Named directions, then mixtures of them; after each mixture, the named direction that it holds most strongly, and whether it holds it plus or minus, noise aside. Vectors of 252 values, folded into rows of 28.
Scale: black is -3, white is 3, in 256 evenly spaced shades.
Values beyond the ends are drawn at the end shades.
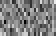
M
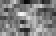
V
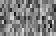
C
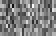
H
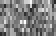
M, minus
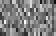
M, minus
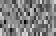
M, plus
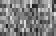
H, minus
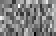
C, minus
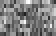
V, minus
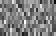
M, minus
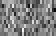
H, minus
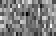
C, minus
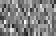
M, minus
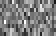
M, minus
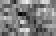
V, minus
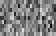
C, plus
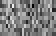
H, minus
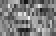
V, plus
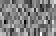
M, plus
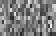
C, minus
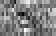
V, minus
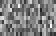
C, minus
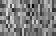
H, minus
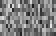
H, minus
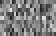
C, minus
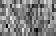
H, minus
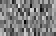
M, plus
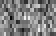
C, minus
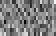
M, plus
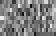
C, minus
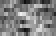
V, plus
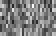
H, plus
